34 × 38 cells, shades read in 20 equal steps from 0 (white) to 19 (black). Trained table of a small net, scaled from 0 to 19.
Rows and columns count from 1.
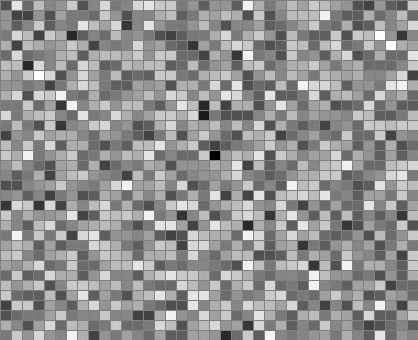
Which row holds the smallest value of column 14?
22
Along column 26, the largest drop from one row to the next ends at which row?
11
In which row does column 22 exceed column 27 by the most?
6
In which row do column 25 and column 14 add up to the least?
10
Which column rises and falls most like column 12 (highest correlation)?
23
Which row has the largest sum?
14
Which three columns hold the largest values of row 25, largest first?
28, 17, 35
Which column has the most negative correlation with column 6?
26
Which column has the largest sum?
33
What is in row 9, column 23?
13
